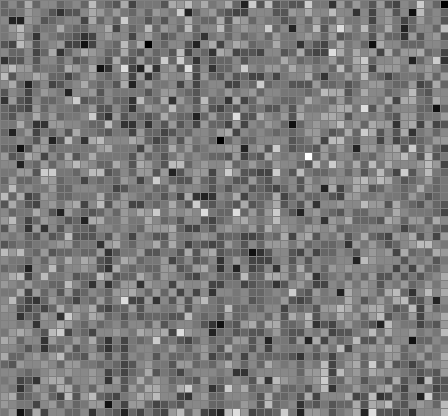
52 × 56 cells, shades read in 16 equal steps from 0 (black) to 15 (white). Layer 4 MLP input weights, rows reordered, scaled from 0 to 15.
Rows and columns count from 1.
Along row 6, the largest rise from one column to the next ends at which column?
48
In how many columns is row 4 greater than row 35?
25
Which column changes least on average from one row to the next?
36
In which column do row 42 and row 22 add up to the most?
7
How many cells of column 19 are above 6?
34
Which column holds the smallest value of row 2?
52
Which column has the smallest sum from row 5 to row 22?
17
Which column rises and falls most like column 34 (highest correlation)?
32
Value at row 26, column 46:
11
